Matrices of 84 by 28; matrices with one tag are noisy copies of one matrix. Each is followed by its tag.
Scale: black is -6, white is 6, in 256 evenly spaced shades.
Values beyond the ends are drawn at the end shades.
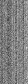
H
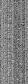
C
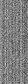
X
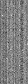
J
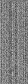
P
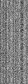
J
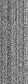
H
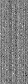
P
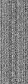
P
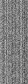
X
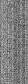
C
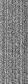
X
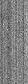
H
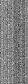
C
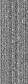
P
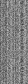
J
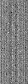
P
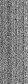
H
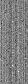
P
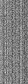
X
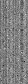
J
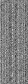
P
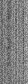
H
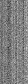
H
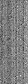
H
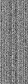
P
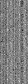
J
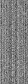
P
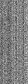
H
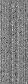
P
